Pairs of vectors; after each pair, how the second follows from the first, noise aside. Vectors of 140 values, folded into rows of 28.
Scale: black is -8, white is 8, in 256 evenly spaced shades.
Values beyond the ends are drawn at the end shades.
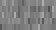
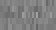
wrapped around, negated, shrunk.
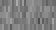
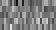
negated, scaled up.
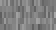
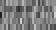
reversed, negated, scaled up.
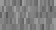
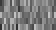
reversed, negated, scaled up.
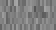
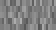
reversed, negated.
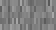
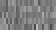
wrapped around.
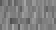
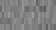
reversed, shrunk.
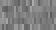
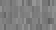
reversed, shrunk.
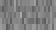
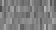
reversed, negated.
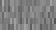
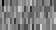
negated, scaled up.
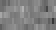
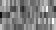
negated, scaled up.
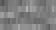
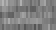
negated.
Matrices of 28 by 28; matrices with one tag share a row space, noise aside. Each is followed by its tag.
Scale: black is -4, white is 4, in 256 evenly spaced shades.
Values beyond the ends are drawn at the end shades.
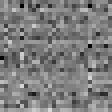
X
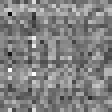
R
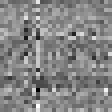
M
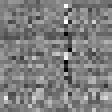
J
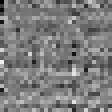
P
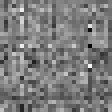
X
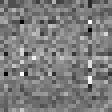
X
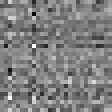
R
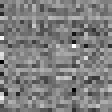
P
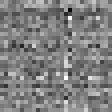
J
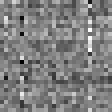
X
